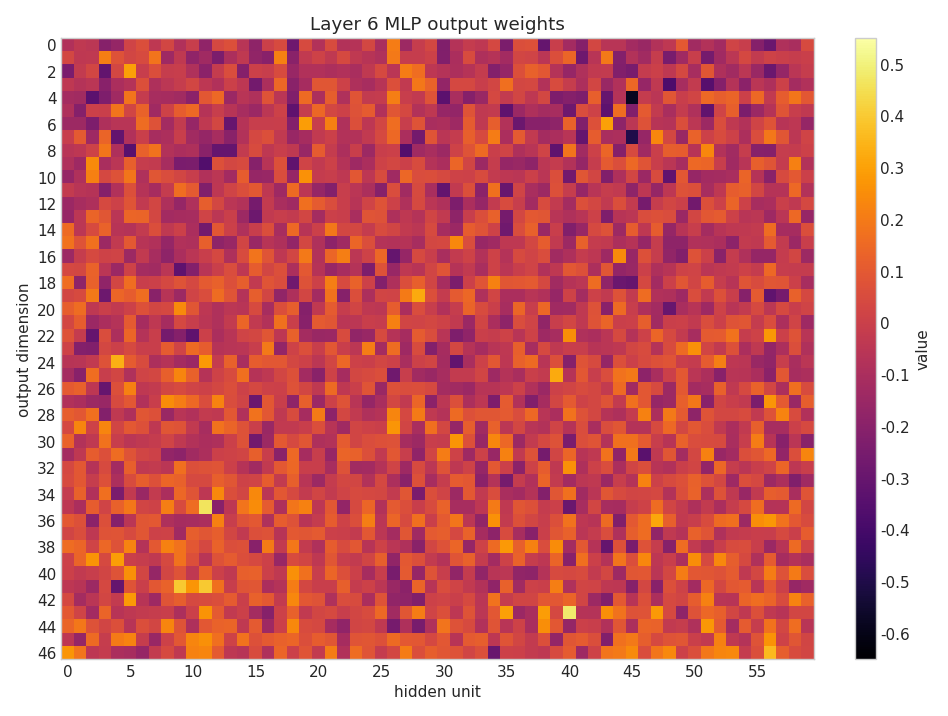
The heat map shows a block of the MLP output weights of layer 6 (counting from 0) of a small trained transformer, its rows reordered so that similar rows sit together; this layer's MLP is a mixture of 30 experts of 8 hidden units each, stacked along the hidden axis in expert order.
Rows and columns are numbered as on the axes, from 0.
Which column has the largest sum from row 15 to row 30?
5
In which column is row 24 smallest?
31
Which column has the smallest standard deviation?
42
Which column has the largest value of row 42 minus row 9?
18
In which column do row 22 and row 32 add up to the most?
40
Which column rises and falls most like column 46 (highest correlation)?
52
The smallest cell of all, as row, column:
4, 45
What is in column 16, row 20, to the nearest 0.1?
-0.1
